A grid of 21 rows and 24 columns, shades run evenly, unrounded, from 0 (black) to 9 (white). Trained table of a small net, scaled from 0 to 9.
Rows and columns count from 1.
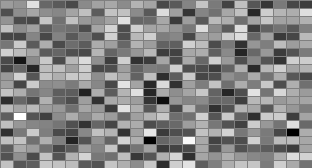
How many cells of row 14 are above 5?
15
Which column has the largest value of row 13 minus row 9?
20
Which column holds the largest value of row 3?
10
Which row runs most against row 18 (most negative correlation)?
5
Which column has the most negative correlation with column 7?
11
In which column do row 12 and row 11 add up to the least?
12
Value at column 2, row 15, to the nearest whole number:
9
